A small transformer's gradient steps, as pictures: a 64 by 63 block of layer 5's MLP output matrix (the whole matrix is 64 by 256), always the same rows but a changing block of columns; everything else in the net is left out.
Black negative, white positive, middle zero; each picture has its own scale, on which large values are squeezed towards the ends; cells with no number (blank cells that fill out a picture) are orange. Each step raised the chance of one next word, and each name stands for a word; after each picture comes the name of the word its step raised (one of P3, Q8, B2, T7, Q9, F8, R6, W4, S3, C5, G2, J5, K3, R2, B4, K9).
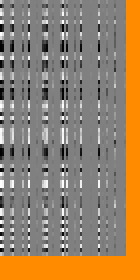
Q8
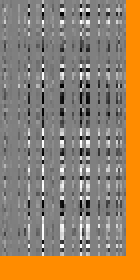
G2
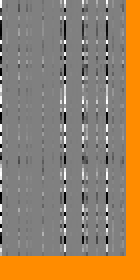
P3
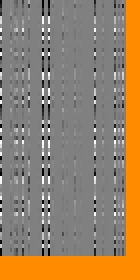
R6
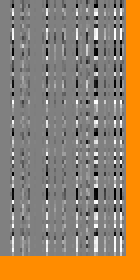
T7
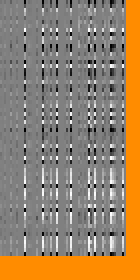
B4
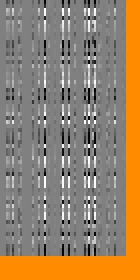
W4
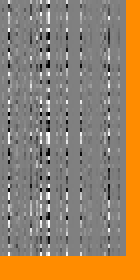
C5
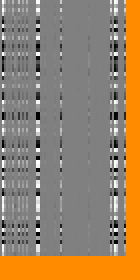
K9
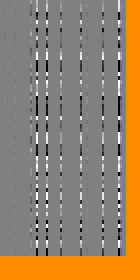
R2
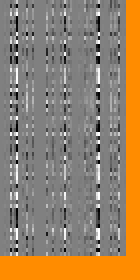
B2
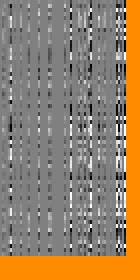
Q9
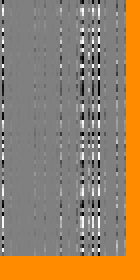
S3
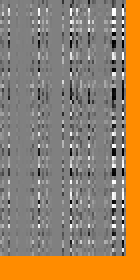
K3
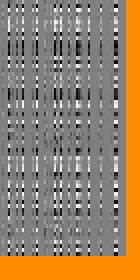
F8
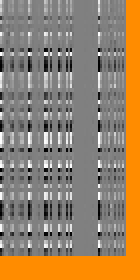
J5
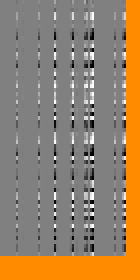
C5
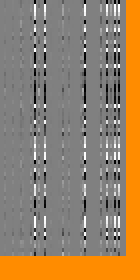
S3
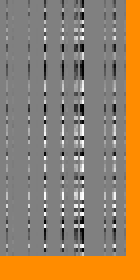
Q9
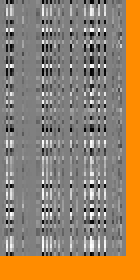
B4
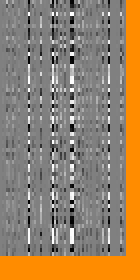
B2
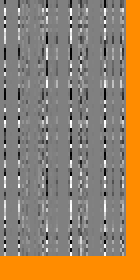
W4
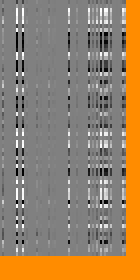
K3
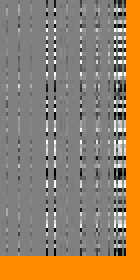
R6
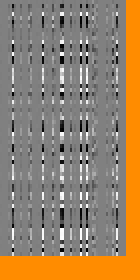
B2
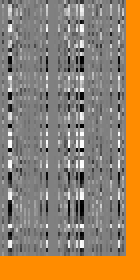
J5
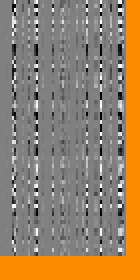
F8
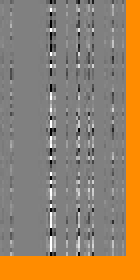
B4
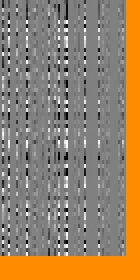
R6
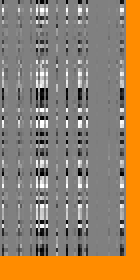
W4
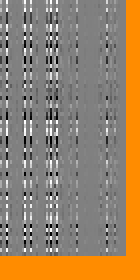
K9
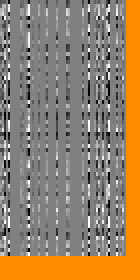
S3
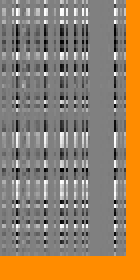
K3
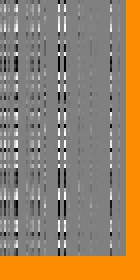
J5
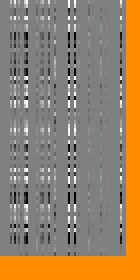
P3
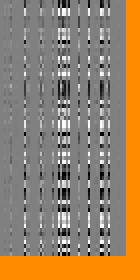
T7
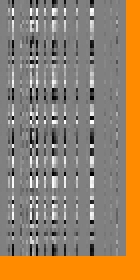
W4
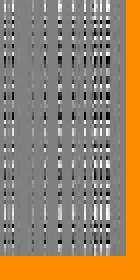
K9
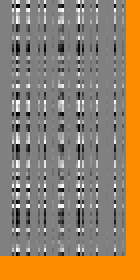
F8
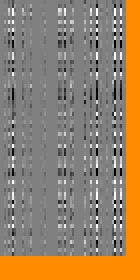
K3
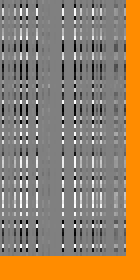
Q9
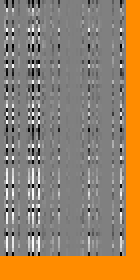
B4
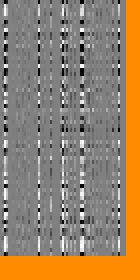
B4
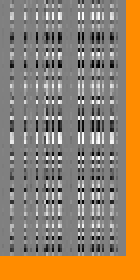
C5
